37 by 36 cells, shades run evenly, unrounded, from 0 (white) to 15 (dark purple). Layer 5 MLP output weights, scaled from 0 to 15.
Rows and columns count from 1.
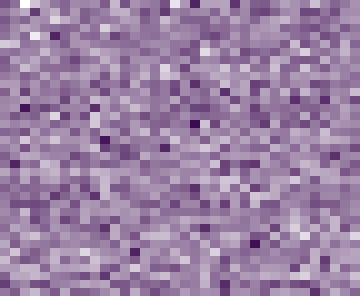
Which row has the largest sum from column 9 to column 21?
11
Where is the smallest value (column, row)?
3, 1
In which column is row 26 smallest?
26
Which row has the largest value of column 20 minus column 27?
25
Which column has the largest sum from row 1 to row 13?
20
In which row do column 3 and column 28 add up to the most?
14
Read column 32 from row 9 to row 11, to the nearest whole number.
8 6 11
